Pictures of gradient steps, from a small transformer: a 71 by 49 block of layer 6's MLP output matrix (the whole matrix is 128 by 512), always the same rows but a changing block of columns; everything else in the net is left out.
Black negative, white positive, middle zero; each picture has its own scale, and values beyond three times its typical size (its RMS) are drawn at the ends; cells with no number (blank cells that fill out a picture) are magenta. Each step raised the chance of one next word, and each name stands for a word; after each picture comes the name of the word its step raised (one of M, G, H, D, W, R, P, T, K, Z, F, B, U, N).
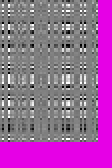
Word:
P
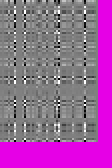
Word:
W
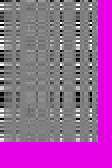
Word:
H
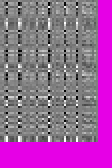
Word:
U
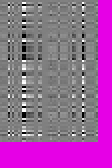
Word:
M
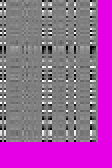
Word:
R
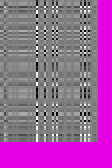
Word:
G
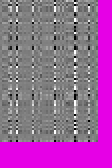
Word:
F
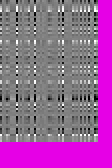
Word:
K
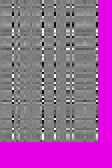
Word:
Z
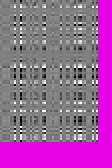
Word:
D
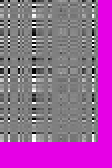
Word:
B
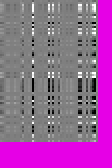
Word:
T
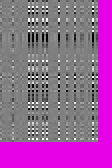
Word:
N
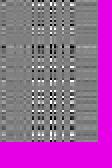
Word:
R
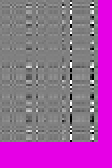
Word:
D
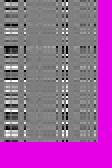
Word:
R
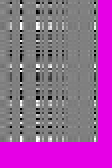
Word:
U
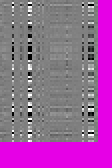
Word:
M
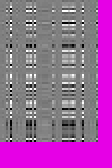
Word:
P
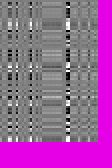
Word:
U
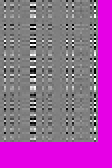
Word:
B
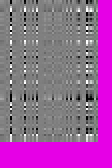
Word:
K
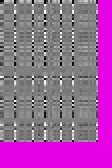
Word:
W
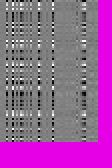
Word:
H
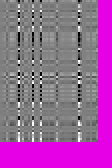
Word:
N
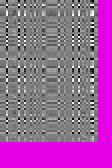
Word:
B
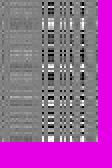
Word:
U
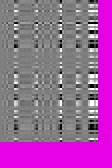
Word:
P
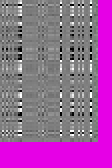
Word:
M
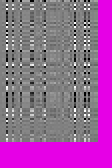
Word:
H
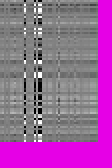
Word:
T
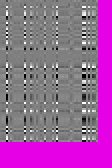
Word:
D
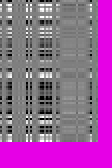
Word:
T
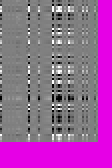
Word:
K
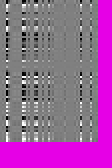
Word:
N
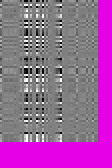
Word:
B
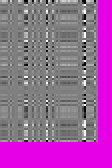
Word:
W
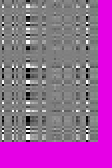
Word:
D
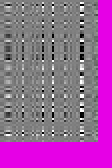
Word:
M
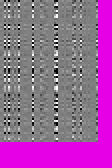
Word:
B
